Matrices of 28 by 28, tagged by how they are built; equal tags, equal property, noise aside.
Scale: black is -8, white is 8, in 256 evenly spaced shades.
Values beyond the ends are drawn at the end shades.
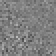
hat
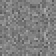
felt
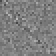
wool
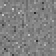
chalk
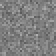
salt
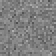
salt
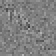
wool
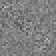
wool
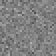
salt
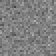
felt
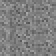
felt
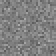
felt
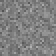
felt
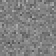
salt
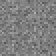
felt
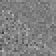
hat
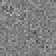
wool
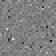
chalk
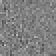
hat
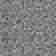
felt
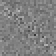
wool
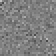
wool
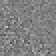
hat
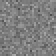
salt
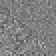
hat
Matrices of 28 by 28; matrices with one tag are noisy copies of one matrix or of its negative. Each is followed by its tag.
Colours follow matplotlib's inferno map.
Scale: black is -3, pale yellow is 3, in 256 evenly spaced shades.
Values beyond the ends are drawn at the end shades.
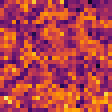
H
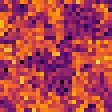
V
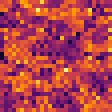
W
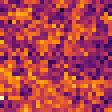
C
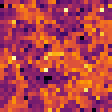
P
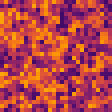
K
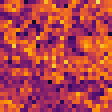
C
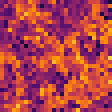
P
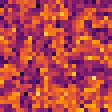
H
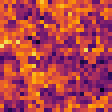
P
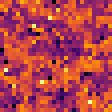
W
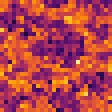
W
